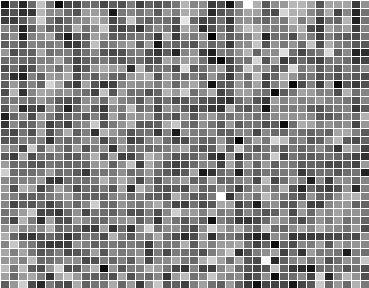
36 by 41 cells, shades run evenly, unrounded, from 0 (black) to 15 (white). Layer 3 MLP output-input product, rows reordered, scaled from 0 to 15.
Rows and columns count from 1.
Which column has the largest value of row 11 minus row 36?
29
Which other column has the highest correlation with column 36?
40
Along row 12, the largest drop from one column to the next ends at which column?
3
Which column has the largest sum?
39
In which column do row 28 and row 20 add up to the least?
24
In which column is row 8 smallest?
25
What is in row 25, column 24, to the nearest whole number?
7
